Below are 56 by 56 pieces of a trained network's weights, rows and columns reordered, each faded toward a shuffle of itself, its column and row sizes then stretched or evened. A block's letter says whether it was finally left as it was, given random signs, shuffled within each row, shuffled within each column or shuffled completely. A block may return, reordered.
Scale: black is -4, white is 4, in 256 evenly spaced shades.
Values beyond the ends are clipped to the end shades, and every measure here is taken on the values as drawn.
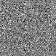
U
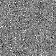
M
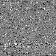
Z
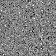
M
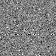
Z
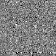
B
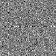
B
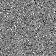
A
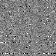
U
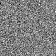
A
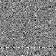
B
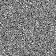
A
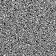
A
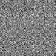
B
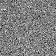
A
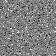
A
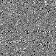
U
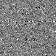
Z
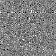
B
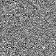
U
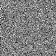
M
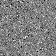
A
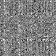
B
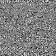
Z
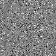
U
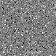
M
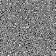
U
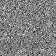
A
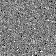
A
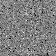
Z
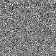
U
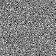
U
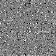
U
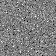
A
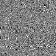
B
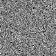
M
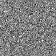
Z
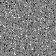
M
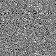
U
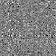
B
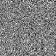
B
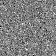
A
